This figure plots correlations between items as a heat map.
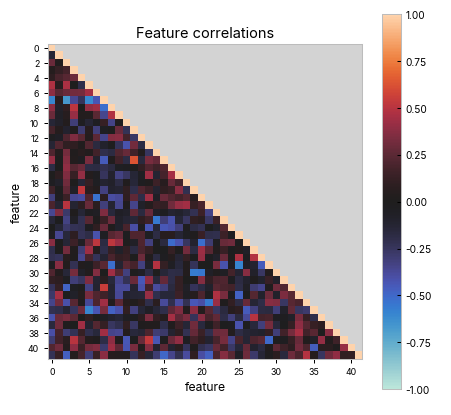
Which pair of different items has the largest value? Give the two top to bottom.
11, 15
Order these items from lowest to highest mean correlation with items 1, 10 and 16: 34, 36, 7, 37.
7, 34, 37, 36
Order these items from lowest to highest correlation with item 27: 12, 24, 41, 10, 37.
41, 37, 24, 10, 12
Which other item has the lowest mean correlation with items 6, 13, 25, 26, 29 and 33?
35
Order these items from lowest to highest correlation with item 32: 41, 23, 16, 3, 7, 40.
16, 3, 40, 23, 41, 7
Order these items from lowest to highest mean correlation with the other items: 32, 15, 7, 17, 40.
7, 32, 15, 17, 40
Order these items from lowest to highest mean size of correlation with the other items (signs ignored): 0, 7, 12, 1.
1, 12, 0, 7
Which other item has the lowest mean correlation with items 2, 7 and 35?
8
